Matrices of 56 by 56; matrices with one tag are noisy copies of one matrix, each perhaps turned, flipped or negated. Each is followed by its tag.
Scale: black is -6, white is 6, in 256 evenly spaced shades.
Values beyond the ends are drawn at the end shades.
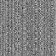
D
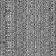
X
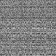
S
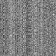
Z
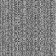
D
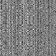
S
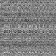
Z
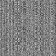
D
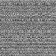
D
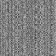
D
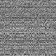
S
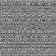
D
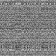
X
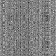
X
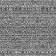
X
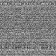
X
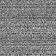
S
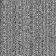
D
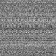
Z
